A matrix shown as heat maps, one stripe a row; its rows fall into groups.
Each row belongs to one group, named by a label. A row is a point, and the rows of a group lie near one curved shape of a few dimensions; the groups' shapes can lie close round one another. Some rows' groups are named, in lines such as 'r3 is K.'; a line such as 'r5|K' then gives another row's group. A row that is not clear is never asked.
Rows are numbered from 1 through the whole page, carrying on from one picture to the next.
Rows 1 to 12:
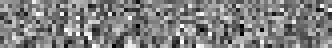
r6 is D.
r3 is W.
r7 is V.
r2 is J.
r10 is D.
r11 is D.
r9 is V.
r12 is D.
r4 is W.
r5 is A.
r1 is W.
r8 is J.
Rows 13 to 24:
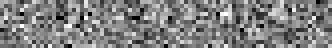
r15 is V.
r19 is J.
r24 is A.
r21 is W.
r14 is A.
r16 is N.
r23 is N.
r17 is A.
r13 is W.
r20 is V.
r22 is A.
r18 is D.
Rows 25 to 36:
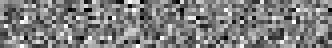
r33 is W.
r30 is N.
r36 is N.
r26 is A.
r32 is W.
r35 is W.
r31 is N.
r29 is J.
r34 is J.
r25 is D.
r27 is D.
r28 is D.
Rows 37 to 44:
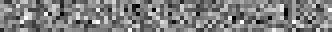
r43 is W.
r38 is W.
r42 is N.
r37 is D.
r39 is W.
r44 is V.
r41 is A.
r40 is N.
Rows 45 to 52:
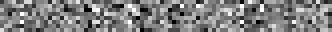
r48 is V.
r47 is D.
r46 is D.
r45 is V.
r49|N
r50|N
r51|N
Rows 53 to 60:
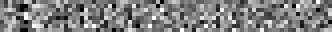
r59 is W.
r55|W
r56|A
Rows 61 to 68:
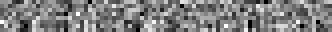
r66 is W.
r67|A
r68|W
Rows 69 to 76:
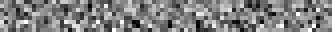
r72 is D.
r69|N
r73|W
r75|W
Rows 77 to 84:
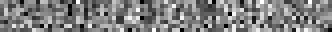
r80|D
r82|A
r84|D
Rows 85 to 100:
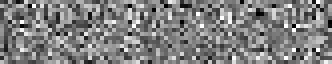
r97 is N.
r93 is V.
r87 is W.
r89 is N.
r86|A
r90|V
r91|D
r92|D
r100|W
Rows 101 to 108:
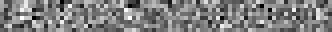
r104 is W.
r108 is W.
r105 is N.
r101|N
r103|N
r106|A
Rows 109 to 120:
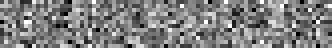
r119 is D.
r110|W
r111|A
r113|N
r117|V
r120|A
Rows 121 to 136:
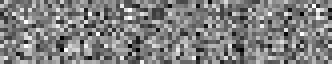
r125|W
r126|A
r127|W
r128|W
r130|N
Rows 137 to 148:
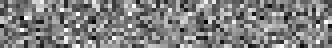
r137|W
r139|W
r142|W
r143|A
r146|J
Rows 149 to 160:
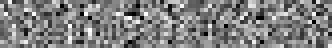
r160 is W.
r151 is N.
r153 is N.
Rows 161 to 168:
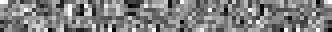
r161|W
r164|A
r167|W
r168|D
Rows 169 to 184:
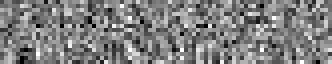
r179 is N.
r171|N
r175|J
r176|W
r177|D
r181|D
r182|W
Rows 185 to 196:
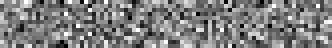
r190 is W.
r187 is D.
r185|A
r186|V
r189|A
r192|W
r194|W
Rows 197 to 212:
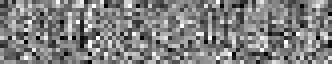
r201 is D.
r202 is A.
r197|W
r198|W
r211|A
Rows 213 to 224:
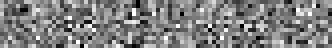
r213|N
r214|W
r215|D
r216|D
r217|A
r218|D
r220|A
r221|W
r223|V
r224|A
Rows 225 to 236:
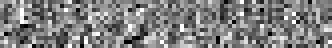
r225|J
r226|N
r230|N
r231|D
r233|D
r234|A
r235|W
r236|A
